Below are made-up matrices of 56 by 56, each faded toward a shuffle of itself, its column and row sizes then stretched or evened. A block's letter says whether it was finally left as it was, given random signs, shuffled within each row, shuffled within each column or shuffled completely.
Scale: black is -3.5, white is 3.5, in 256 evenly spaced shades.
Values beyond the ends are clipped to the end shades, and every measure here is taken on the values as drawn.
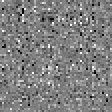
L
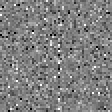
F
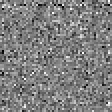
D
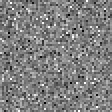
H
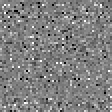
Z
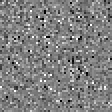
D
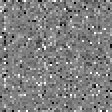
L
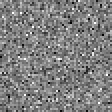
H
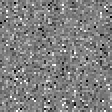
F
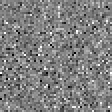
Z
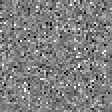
F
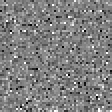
Z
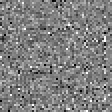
L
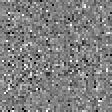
D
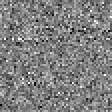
Z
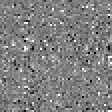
L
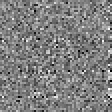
D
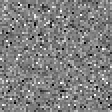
H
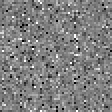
F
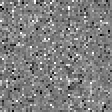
F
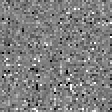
D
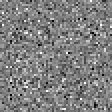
L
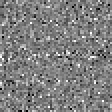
Z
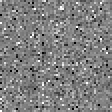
F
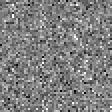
F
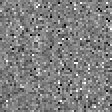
F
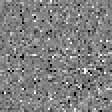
L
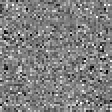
L
